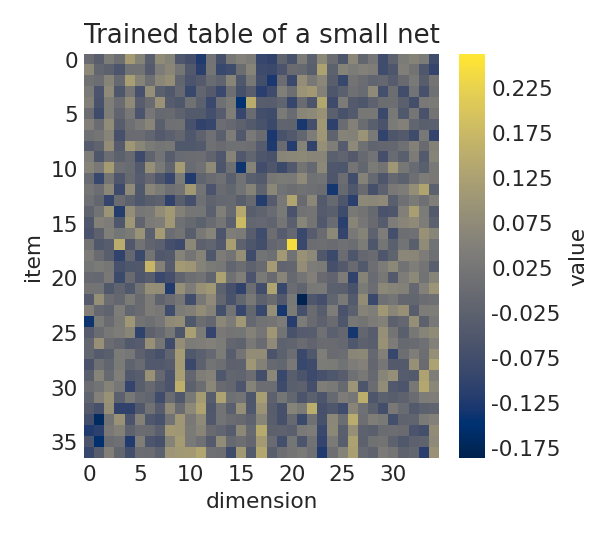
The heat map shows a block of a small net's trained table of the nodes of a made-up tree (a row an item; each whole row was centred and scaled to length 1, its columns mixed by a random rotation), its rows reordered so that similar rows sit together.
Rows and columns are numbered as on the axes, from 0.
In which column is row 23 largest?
29
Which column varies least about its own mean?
28
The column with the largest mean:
9
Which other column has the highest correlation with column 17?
13
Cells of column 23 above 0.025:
16
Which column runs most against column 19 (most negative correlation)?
12
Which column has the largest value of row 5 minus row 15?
23
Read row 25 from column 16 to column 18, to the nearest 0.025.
0.05 0.025 0.1
